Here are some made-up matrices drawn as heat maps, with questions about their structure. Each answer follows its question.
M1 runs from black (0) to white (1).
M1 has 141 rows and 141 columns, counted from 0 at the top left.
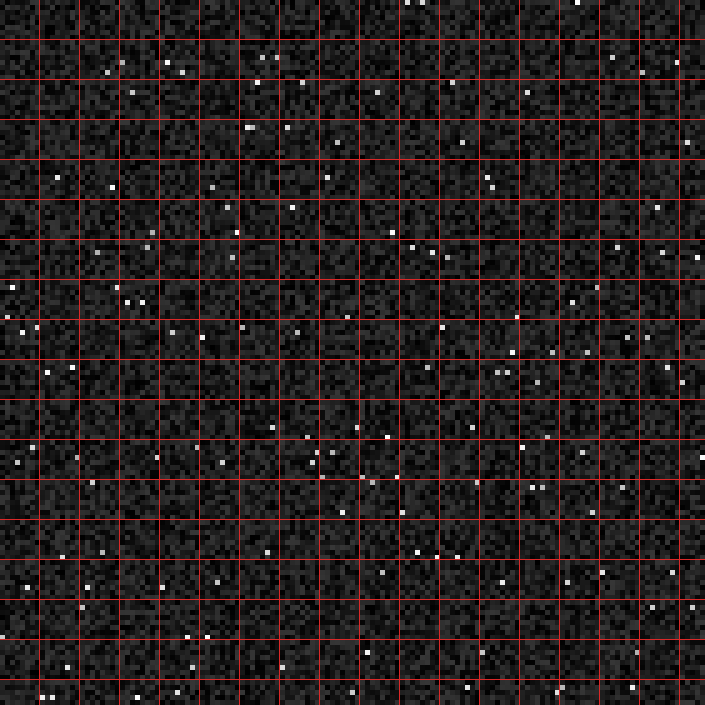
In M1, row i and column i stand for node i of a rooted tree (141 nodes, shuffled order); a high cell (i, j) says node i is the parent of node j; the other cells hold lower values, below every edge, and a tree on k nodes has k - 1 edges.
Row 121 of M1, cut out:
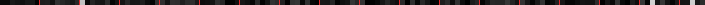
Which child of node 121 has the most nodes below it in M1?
16
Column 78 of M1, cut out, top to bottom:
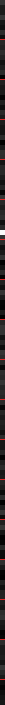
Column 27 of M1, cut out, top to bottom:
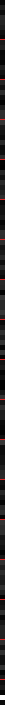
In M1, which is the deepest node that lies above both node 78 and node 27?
51
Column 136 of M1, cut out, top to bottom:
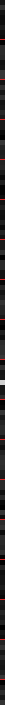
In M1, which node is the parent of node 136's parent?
114
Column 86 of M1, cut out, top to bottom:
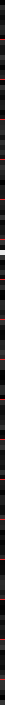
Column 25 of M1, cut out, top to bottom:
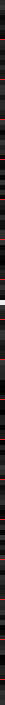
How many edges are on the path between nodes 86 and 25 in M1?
2
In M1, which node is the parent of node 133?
73
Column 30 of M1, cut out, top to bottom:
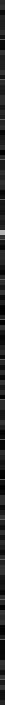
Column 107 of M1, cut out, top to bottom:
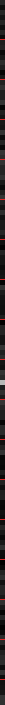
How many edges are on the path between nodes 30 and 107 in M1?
7
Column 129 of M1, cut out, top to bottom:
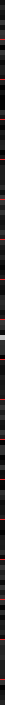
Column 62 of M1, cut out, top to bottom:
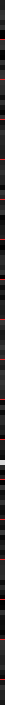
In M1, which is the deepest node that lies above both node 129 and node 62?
28
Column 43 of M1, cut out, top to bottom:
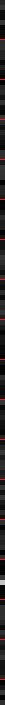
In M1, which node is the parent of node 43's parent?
90
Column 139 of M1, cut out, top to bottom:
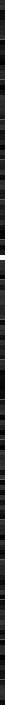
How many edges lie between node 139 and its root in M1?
3
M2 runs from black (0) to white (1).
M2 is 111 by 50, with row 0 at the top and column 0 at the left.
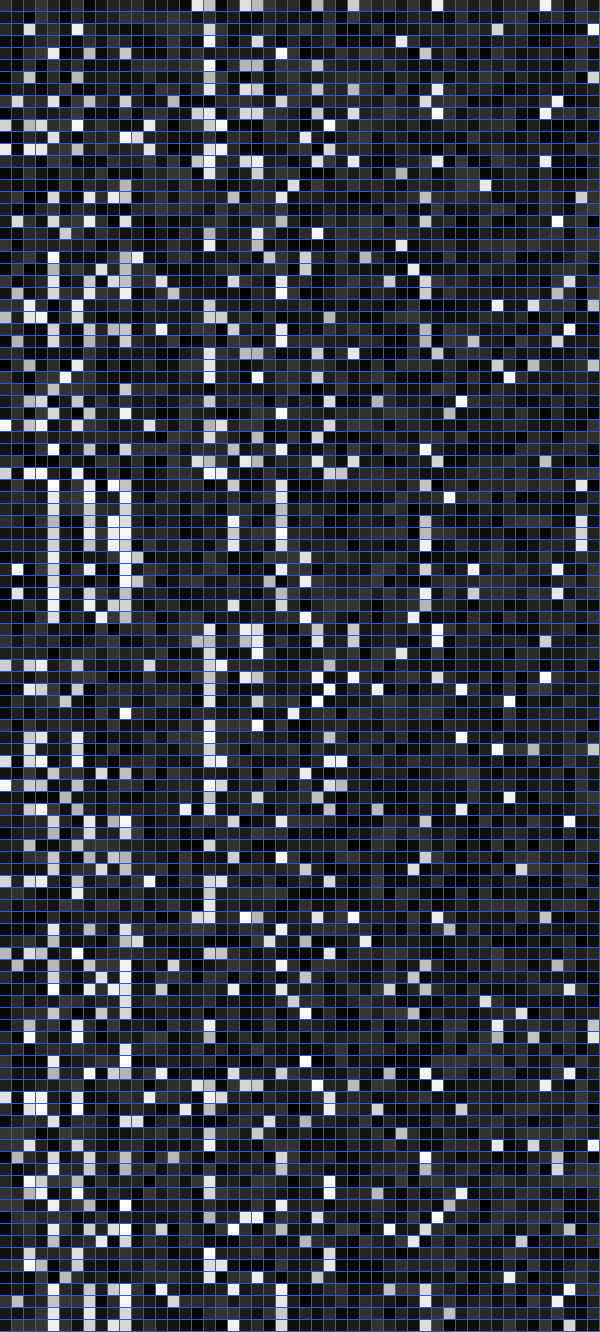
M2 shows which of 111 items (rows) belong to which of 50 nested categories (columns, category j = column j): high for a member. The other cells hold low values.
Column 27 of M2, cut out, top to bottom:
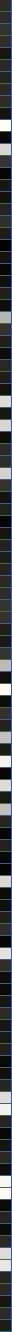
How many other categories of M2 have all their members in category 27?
8
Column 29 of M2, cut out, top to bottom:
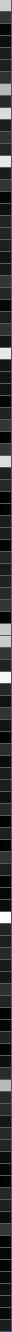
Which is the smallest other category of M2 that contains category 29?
36
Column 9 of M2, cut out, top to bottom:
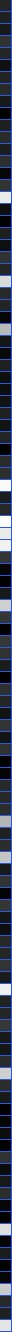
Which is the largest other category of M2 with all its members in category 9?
47
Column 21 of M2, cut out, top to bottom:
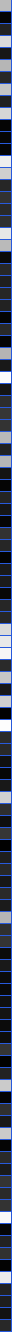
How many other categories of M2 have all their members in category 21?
9
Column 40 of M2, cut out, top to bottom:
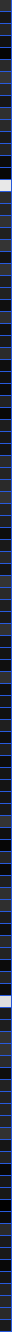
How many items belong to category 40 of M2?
2
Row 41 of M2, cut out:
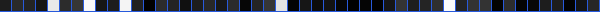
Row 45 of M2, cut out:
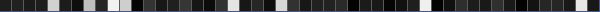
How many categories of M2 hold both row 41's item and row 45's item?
4
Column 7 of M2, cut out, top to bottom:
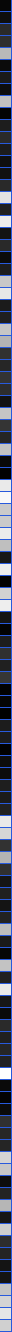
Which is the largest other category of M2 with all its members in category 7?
23
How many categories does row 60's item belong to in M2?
2
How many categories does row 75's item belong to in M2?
1
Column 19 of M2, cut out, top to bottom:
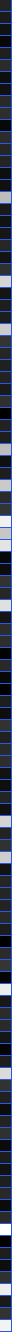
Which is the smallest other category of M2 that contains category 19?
35
